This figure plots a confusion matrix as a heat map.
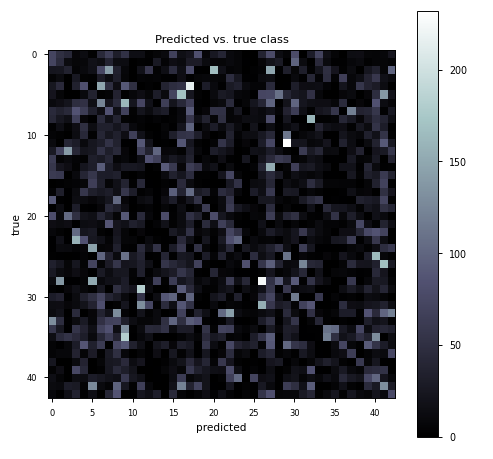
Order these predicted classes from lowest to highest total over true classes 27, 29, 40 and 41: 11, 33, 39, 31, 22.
33, 31, 22, 39, 11
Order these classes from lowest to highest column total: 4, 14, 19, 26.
19, 14, 4, 26
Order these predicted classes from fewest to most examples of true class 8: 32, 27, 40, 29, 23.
23, 29, 40, 27, 32
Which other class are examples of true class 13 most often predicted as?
12
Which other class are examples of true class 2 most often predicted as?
20
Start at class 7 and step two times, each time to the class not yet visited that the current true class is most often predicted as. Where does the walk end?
42
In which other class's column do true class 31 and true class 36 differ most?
26
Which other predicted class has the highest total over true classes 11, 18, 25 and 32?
29
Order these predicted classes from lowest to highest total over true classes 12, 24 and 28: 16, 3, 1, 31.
3, 16, 31, 1
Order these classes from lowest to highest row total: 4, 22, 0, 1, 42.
1, 42, 22, 0, 4
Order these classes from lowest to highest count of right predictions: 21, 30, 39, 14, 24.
24, 39, 21, 14, 30
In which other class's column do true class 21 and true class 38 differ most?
7
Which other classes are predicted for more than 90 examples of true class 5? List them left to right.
16, 28, 41
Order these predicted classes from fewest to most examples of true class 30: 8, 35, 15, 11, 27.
35, 8, 11, 27, 15
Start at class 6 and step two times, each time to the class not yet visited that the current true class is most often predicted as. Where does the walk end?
17
